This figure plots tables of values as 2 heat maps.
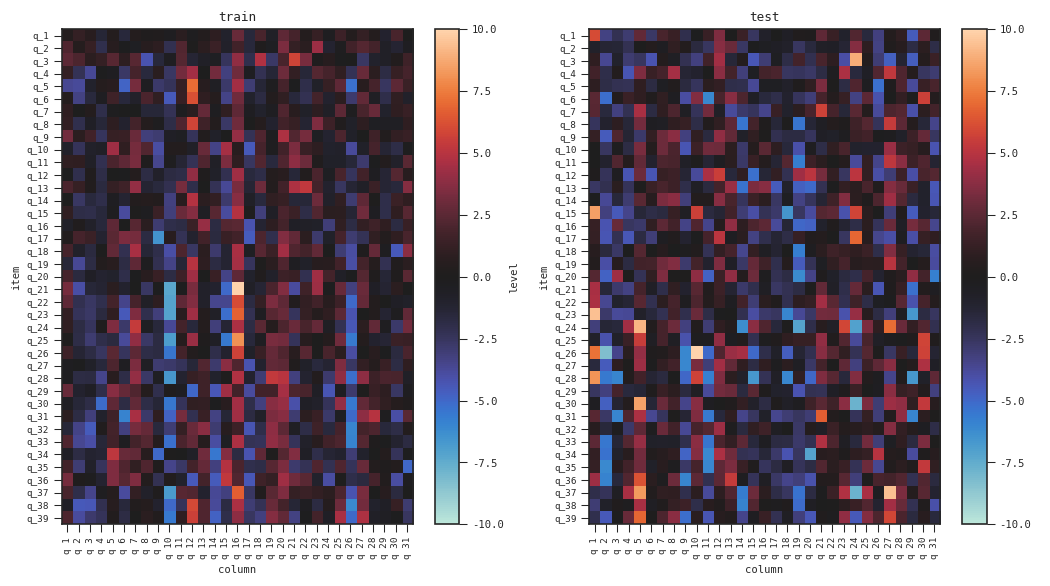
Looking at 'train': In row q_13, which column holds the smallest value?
q 15
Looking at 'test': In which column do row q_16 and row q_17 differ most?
q 24
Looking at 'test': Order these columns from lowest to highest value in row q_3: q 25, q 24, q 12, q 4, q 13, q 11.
q 4, q 13, q 25, q 11, q 12, q 24
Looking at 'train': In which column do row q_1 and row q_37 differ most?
q 10
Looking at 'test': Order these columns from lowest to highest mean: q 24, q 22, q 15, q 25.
q 15, q 24, q 22, q 25
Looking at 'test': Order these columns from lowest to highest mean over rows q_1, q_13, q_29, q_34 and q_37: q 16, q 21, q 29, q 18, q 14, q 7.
q 14, q 18, q 29, q 21, q 16, q 7
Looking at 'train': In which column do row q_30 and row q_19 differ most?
q 4
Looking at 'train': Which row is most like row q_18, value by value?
q_24
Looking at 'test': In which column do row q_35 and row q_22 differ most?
q 11
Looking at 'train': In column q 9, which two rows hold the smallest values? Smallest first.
q_17, q_34
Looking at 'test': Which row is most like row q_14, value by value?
q_19
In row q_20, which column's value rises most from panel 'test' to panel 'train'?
q 31
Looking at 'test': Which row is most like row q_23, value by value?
q_15
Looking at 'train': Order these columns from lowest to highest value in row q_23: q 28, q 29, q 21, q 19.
q 21, q 29, q 28, q 19
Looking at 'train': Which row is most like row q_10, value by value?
q_34
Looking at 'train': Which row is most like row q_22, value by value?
q_37
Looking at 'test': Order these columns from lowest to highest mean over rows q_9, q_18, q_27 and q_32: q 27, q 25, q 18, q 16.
q 18, q 16, q 25, q 27
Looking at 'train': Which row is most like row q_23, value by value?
q_25
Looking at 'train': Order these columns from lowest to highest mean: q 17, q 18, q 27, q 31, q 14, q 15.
q 17, q 14, q 15, q 18, q 31, q 27
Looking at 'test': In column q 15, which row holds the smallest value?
q_28
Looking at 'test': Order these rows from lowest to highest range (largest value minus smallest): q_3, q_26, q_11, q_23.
q_11, q_3, q_23, q_26
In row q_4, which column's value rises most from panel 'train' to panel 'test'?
q 8
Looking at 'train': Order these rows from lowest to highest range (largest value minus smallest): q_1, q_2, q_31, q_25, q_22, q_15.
q_1, q_2, q_15, q_31, q_22, q_25
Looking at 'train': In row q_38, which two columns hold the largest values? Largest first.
q 12, q 16
